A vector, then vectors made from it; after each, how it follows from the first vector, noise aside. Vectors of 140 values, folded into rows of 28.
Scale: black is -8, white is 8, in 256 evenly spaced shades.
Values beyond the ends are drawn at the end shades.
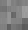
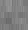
wrapped around, shrunk.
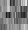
wrapped around, scaled up.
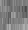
negated.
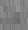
wrapped around, shrunk.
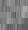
copied.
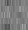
wrapped around, negated, partly zeroed.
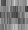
wrapped around, scaled up.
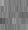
wrapped around, partly zeroed.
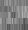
copied.
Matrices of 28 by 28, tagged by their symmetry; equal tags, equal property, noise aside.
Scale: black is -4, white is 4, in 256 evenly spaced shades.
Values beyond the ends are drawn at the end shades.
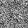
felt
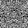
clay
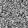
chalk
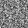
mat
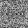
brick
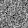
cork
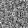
brick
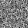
brick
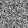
clay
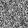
mat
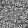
mat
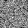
mat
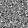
felt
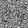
mat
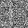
brick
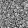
chalk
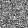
felt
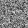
felt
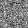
brick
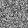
felt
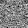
clay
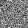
cork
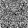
clay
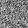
felt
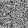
brick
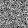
felt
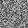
mat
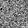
cork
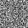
brick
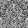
clay
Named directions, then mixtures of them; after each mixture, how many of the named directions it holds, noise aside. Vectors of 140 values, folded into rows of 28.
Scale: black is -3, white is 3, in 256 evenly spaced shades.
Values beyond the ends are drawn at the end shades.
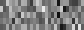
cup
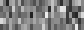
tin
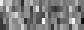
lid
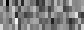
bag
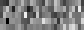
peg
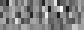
four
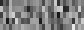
three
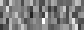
three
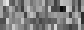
three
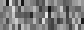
three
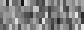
two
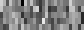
two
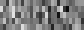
four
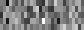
three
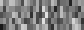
three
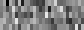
two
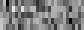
four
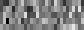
one
